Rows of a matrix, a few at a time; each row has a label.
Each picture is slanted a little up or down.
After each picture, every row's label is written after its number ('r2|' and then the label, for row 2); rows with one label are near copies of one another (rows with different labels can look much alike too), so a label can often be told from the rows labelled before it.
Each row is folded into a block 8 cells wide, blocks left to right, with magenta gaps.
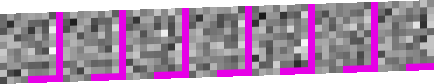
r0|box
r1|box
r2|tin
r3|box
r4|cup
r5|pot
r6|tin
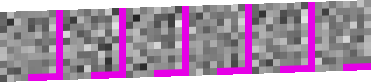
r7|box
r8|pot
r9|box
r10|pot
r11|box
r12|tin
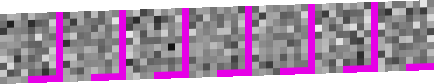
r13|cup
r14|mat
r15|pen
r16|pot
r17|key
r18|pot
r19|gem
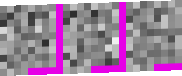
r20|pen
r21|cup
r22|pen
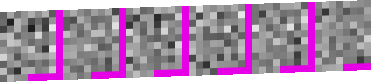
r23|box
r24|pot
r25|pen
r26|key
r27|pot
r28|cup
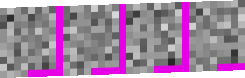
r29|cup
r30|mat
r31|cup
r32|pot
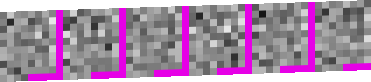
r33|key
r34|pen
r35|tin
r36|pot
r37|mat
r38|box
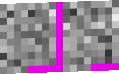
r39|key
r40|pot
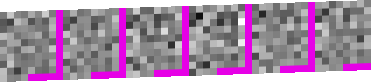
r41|gem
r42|pen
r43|pen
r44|box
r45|mat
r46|pen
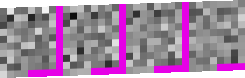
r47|gem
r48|cup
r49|cup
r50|pot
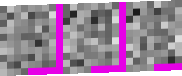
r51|key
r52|box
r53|cup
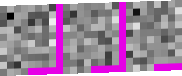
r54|box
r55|pot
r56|mat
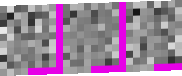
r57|pen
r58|cup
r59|cup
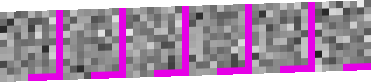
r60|pen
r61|key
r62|pot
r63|cup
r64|tin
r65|gem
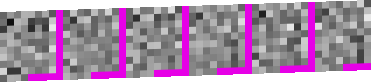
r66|box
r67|gem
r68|gem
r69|pot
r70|tin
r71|pot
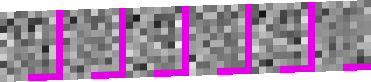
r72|pen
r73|mat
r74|box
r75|gem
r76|box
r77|cup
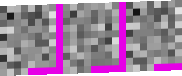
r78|mat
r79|tin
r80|mat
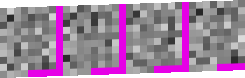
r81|cup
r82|pen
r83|tin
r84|cup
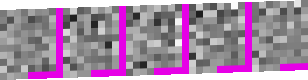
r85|cup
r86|pen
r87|box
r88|gem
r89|gem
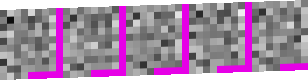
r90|mat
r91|box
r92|key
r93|mat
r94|tin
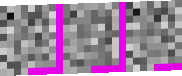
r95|mat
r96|tin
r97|mat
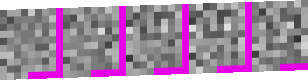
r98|mat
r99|tin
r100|pen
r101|pen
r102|tin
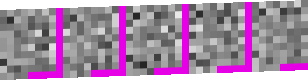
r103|tin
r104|pot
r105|key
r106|mat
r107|gem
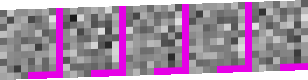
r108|key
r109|tin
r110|pot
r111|tin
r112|pot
